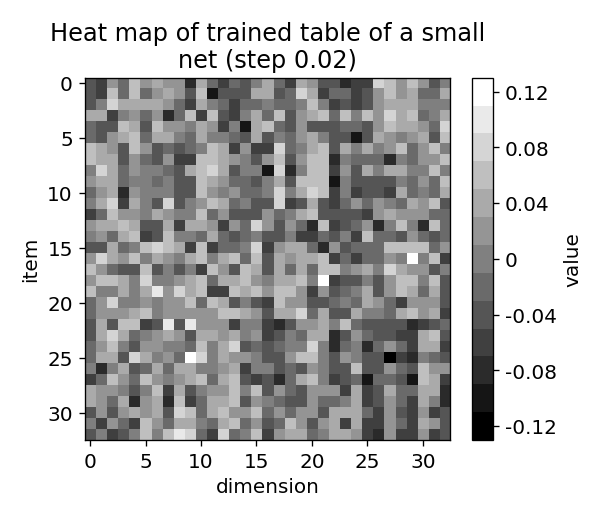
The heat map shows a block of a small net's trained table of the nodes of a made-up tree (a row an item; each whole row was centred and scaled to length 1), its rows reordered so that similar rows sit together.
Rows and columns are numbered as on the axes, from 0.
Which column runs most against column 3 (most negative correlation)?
17
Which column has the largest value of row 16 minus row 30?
29
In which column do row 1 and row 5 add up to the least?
24
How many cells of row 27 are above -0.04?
22
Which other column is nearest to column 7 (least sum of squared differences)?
4
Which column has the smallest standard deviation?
30
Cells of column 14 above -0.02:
17
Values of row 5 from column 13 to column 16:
-0.02 -0.04 0.04 -0.04
